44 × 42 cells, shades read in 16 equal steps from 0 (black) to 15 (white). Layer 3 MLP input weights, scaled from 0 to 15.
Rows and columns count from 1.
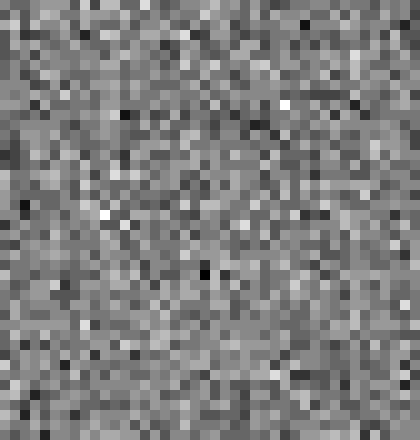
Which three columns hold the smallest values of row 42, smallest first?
3, 8, 25
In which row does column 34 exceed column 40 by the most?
22
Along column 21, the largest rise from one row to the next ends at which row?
29
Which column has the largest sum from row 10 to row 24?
11
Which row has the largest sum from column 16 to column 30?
7
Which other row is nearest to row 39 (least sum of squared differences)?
32
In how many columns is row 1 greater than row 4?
21
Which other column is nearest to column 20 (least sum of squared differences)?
39
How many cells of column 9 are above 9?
10
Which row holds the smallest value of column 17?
5
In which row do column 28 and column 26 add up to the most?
38
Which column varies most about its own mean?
41
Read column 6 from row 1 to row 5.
9 10 8 7 6
